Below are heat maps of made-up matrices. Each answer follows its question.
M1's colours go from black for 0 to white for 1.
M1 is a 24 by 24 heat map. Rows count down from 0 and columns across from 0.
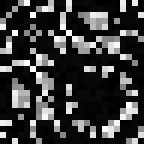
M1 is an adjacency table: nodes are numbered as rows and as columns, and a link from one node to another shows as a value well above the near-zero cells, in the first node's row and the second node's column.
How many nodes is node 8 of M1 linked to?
9
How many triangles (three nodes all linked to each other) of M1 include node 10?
0
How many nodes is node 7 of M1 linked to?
10
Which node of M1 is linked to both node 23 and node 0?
node 22
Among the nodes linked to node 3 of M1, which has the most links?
node 17
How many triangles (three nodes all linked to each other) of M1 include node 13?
0
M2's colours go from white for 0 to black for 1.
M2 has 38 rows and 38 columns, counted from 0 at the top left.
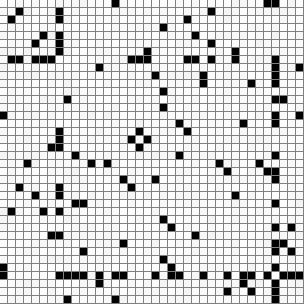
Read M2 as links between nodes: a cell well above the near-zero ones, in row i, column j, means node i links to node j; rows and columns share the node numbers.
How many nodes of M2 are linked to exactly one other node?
5
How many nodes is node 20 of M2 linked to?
5
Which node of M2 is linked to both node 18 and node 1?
node 7
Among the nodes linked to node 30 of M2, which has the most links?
node 34
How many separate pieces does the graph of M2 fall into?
2
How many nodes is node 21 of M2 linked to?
3
